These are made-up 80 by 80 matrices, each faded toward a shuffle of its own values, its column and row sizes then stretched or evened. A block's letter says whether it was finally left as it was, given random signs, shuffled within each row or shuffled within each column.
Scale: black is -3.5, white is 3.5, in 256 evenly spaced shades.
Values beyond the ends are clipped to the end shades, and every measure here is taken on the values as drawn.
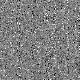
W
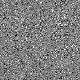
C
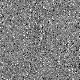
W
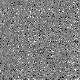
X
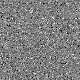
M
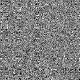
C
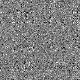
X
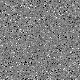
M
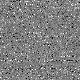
M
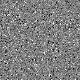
X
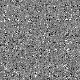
X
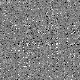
X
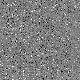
W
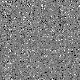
X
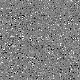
X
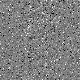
W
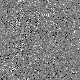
W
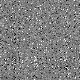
X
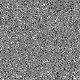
M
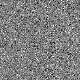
W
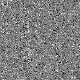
W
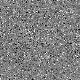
M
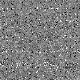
X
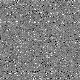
M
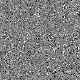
X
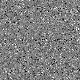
M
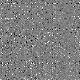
C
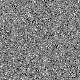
M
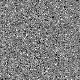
W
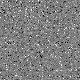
M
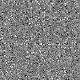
X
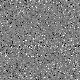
M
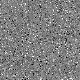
W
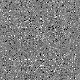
C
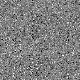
W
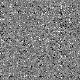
X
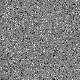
W
